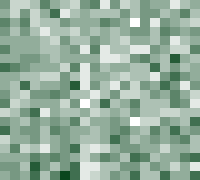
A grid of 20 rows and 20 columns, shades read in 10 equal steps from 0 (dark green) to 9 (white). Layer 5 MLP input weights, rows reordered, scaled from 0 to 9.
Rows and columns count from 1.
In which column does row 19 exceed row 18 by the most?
20
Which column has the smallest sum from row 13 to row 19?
4
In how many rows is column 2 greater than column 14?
8
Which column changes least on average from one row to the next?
2
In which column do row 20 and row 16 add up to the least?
7
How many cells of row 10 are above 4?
11
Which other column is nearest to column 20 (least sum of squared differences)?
17
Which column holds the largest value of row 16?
1
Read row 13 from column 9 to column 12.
5 7 6 5
